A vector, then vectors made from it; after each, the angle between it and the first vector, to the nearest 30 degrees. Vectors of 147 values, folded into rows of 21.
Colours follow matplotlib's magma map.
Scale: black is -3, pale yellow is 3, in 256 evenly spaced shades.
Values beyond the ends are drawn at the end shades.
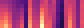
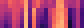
150 degrees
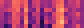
150 degrees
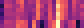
120 degrees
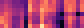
30 degrees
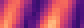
90 degrees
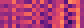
120 degrees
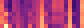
60 degrees
